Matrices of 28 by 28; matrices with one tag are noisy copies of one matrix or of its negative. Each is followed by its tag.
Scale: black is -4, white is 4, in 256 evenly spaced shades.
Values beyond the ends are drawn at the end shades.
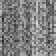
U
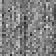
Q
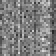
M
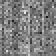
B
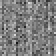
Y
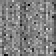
Q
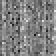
Q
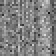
M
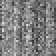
U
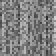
Q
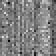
M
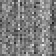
M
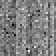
Y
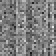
Y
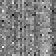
M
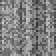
U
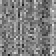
M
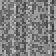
Y
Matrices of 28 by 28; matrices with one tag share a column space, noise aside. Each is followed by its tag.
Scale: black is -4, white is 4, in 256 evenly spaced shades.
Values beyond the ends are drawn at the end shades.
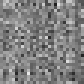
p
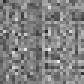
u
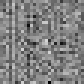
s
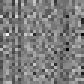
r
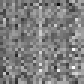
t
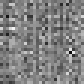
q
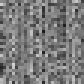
t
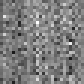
q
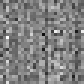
u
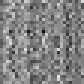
u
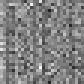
t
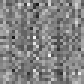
p
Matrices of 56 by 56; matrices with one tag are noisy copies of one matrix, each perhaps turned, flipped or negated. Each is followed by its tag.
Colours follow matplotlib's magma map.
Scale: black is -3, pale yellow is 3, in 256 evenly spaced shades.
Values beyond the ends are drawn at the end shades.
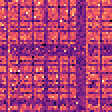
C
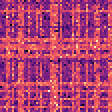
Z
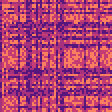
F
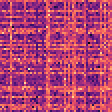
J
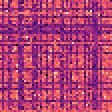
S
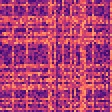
F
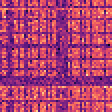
C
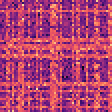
Z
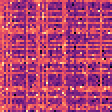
J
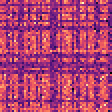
Z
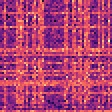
F
